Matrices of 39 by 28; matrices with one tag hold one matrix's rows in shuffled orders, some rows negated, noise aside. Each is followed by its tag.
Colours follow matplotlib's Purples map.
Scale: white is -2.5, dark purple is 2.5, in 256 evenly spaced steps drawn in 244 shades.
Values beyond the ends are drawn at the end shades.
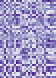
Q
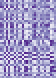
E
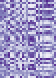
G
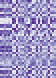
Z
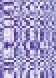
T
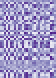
E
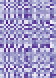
E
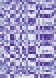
G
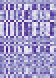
E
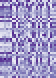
Z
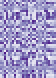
Q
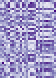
G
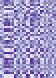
T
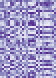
G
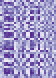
T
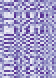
T
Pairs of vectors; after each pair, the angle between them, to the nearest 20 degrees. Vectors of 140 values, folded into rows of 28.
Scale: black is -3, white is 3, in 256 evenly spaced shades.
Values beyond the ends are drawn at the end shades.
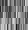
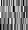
100 degrees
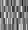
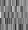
140 degrees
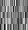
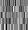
160 degrees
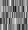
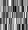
20 degrees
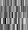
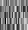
40 degrees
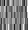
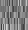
100 degrees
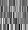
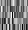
140 degrees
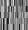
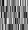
120 degrees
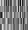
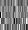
80 degrees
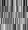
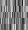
140 degrees
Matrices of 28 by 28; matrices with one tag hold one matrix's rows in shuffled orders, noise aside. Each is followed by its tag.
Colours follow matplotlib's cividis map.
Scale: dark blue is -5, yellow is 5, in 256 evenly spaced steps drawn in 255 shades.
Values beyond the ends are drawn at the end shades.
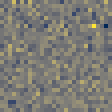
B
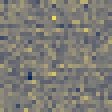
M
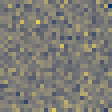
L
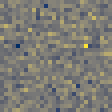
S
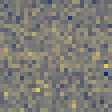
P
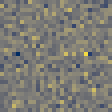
S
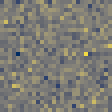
S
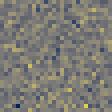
S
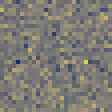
S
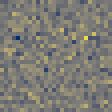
S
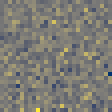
L
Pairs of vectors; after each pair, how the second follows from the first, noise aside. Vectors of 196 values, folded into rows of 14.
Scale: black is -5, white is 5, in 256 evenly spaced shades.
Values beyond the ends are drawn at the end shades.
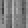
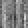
reversed, negated.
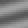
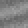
reversed, negated, shrunk.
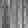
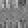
reversed, partly zeroed.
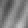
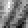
negated, scaled up.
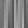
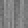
reversed, shrunk.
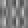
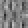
reversed, negated.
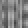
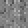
reversed, partly zeroed.
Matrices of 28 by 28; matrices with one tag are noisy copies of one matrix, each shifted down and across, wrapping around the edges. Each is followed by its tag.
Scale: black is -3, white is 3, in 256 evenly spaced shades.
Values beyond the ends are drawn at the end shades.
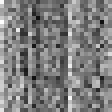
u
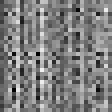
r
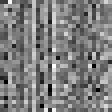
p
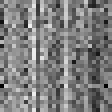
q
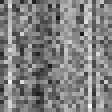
q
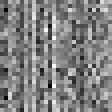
p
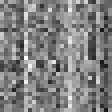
u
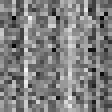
u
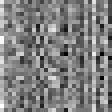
p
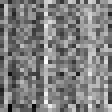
u
